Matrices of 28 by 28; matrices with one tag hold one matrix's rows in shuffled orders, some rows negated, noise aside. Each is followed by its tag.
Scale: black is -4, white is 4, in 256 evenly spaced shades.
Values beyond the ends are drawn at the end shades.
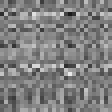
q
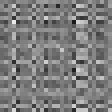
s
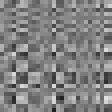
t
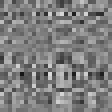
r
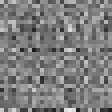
q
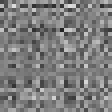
q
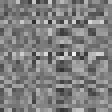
r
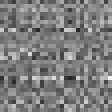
q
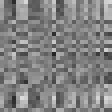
t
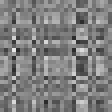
s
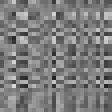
t
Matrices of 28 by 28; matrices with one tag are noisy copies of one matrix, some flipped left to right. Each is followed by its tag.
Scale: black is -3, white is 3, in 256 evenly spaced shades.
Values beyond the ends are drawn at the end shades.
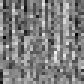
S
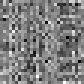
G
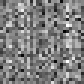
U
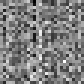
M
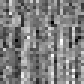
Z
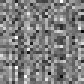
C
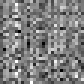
U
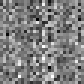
M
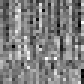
S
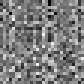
M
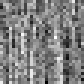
Z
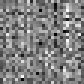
U
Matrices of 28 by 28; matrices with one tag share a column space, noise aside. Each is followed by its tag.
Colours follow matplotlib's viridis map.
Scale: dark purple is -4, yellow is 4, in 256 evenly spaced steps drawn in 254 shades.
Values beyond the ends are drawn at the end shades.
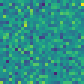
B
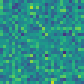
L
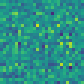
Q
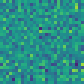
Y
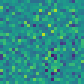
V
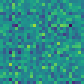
Q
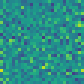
V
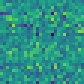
Q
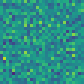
V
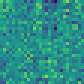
L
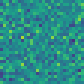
V
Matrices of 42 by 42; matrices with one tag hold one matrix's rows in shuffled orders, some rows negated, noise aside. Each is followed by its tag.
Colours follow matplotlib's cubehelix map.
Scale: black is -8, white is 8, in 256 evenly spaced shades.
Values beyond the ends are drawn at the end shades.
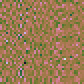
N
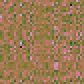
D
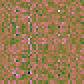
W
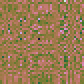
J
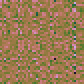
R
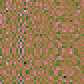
N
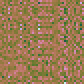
J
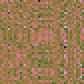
J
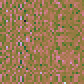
N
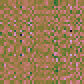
D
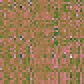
D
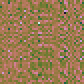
J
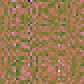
W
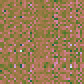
D
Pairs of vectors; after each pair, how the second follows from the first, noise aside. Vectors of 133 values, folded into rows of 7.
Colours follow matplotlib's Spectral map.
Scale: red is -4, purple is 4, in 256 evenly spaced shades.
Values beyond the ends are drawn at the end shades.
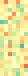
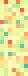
sign-scrambled.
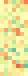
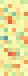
wrapped around.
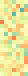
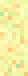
wrapped around, shrunk.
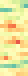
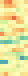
wrapped around.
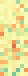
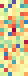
reversed, scaled up.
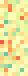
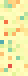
negated, partly zeroed.
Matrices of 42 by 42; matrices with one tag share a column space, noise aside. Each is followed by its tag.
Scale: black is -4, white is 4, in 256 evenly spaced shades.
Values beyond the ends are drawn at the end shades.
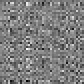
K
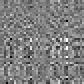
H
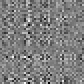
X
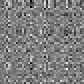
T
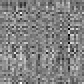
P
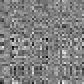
H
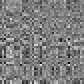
H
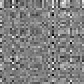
T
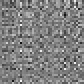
T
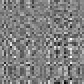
H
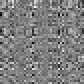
T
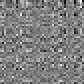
T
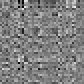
T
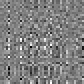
H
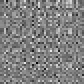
T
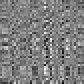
H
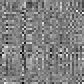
P
